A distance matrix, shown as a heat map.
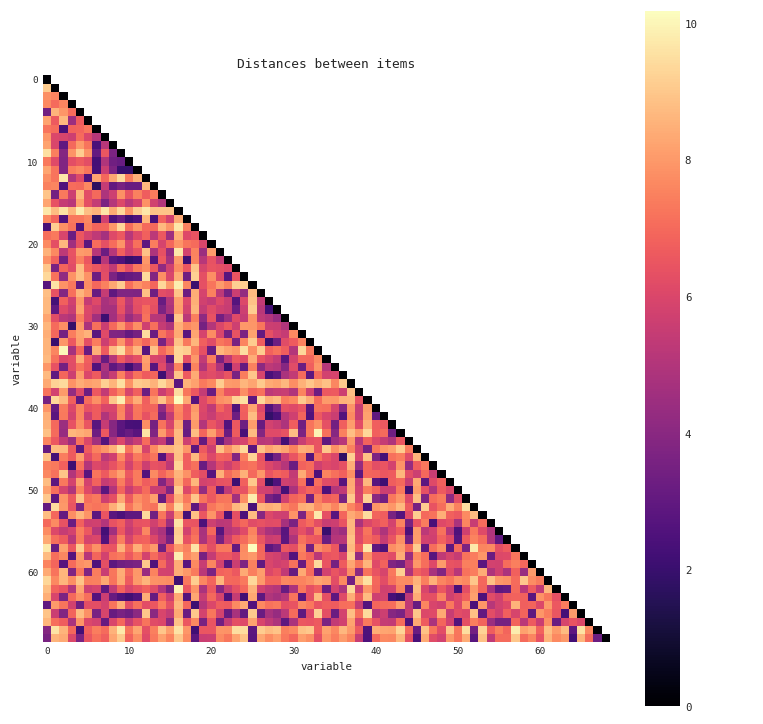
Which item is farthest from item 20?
2
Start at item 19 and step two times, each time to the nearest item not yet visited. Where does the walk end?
47
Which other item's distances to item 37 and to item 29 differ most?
7
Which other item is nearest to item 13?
6
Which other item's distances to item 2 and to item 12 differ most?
33
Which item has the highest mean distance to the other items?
16
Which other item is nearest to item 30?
3
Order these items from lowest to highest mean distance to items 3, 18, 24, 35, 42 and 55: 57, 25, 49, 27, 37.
27, 49, 25, 57, 37
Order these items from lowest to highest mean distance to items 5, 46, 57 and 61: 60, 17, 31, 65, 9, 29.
60, 29, 65, 17, 31, 9
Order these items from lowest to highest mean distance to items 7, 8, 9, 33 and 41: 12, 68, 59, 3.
59, 3, 12, 68
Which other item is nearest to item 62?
50
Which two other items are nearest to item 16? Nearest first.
61, 37
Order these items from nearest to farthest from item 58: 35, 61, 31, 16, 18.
35, 31, 18, 61, 16
